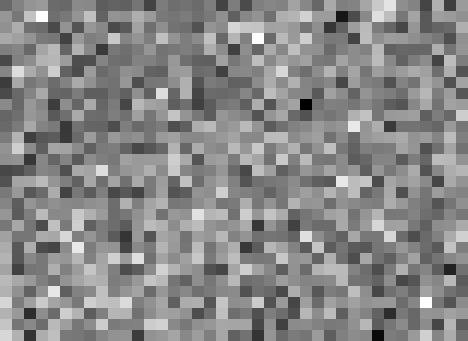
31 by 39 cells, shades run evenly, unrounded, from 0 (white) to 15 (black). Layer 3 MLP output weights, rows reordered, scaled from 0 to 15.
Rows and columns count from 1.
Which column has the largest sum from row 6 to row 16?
1
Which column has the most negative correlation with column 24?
30
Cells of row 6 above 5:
34
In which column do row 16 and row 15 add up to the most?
3
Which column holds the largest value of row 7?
19
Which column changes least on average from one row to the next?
18
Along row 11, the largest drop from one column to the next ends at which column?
39
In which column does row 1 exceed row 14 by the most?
38
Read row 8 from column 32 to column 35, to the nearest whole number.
8 10 7 8
